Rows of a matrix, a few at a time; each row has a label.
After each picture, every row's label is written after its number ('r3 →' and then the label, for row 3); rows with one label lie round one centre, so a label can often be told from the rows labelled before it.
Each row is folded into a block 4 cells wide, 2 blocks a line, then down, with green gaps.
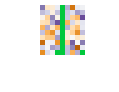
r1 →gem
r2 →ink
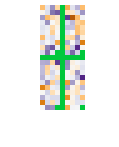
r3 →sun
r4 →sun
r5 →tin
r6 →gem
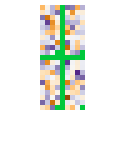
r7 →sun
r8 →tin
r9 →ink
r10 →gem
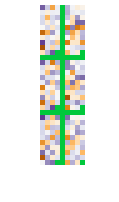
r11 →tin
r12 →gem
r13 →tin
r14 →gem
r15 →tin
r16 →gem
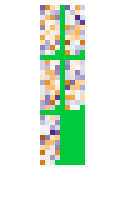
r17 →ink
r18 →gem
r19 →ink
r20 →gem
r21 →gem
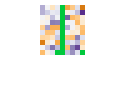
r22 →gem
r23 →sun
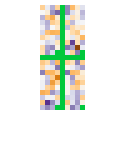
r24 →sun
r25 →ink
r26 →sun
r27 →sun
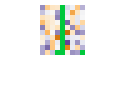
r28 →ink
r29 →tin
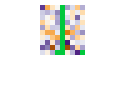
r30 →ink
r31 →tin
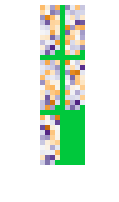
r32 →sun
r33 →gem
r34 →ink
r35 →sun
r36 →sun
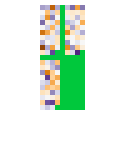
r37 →tin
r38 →tin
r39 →sun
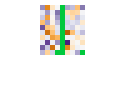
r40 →ink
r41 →tin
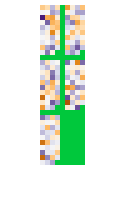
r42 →sun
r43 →sun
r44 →gem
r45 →tin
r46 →tin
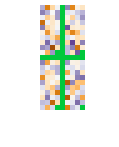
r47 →ink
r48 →ink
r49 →ink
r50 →gem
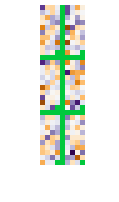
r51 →gem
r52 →gem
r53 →tin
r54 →sun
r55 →gem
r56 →ink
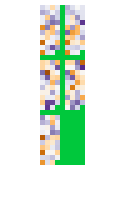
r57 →gem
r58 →gem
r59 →sun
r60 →sun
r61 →gem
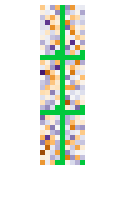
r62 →sun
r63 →ink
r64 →sun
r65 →tin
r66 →gem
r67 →tin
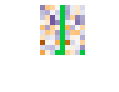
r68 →gem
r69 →gem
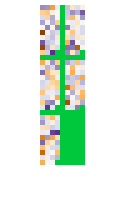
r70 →tin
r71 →ink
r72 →sun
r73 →tin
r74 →gem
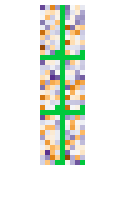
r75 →tin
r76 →gem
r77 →gem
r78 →gem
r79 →ink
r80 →tin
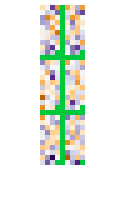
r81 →sun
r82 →sun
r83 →gem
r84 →sun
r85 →sun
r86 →tin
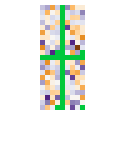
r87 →tin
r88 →ink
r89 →ink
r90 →sun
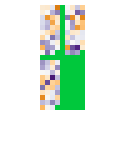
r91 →sun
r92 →sun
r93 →gem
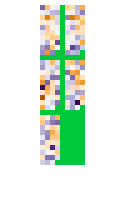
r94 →ink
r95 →sun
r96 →gem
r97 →sun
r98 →sun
